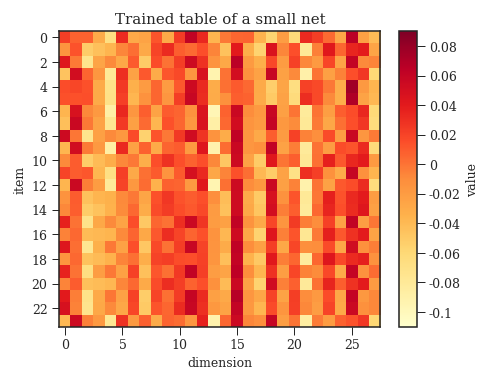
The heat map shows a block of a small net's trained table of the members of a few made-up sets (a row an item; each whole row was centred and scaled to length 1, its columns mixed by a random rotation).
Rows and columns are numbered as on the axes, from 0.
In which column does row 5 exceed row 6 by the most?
21
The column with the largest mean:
15
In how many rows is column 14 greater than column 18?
4
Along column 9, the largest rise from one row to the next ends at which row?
1
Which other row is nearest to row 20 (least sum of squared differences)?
16
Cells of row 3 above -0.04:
23
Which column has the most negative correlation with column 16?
9
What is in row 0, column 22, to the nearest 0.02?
0.02
